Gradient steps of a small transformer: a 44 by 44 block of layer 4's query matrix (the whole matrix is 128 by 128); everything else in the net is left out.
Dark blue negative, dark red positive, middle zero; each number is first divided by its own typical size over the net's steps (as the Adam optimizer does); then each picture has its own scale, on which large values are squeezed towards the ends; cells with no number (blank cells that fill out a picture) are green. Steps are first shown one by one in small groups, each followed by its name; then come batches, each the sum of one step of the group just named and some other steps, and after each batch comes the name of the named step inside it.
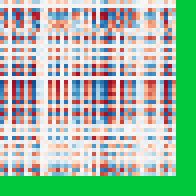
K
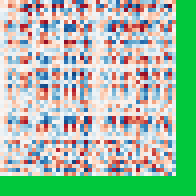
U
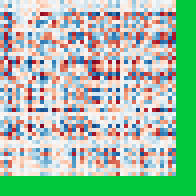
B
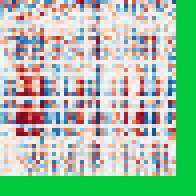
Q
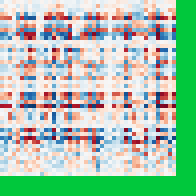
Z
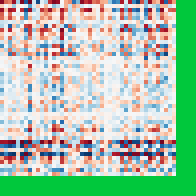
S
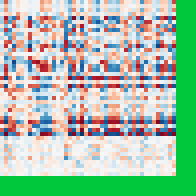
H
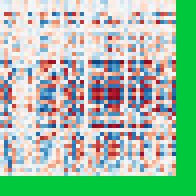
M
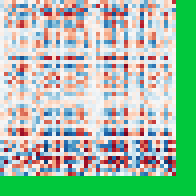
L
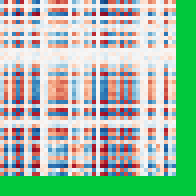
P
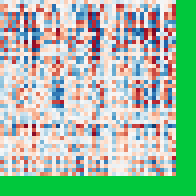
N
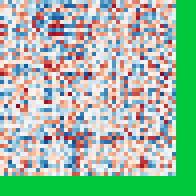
M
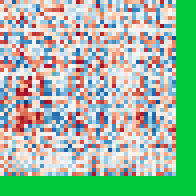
Q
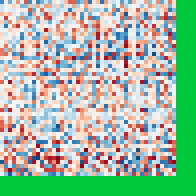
L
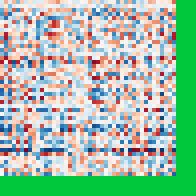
B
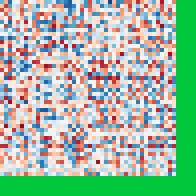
B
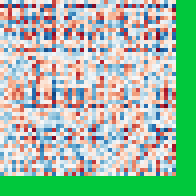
Z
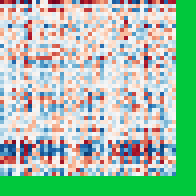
S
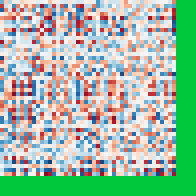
K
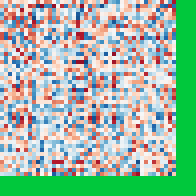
U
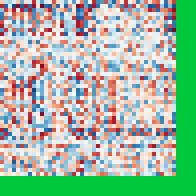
H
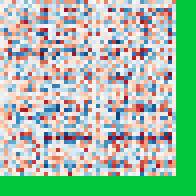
L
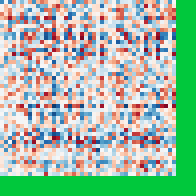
Z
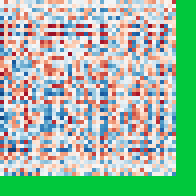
H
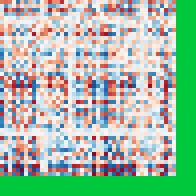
K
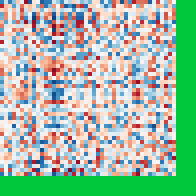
N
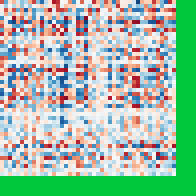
S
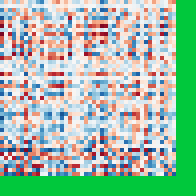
P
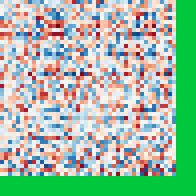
U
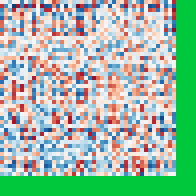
H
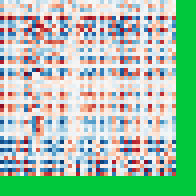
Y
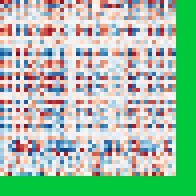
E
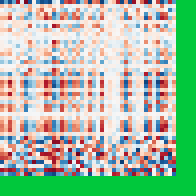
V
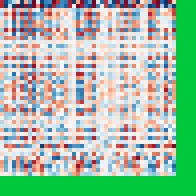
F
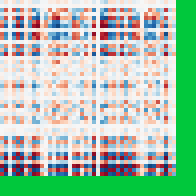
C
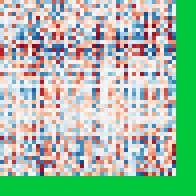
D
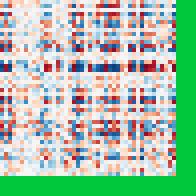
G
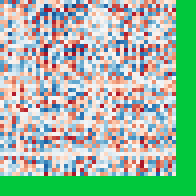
G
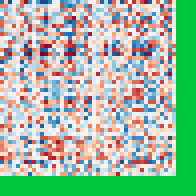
V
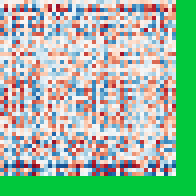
C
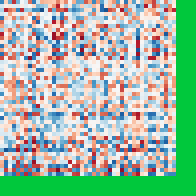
C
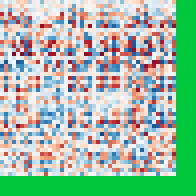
G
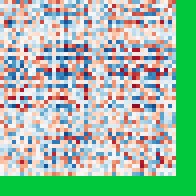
G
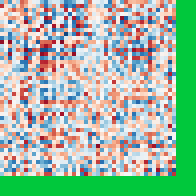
Y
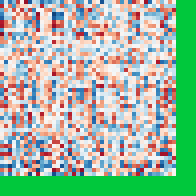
V
